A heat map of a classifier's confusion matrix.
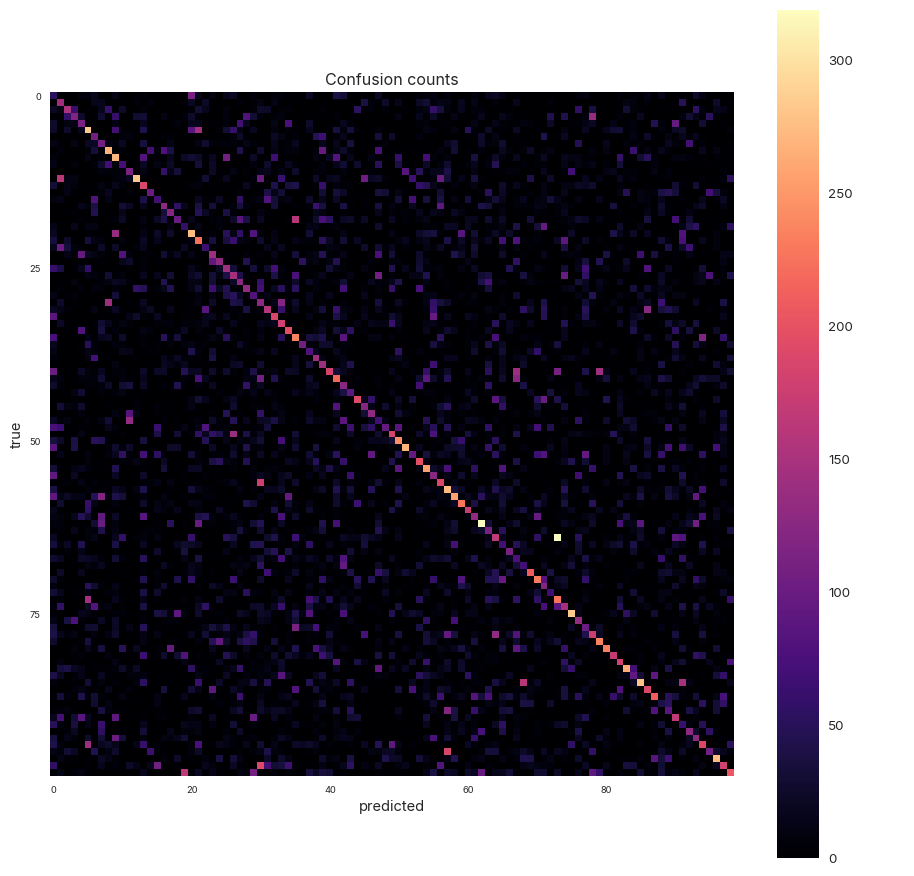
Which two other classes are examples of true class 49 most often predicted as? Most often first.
26, 55
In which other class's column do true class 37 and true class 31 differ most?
86
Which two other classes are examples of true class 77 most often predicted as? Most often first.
35, 38
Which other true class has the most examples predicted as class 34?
58
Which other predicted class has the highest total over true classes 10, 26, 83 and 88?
47
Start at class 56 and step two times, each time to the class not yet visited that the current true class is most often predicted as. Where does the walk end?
8
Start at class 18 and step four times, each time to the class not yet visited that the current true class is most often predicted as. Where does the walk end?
21
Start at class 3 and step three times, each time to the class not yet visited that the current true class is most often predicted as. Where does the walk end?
73
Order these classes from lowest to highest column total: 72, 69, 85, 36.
36, 72, 69, 85
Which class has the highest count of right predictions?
62
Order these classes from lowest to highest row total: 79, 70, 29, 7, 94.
29, 7, 79, 94, 70
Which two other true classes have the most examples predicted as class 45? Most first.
12, 78
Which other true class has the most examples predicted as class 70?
61
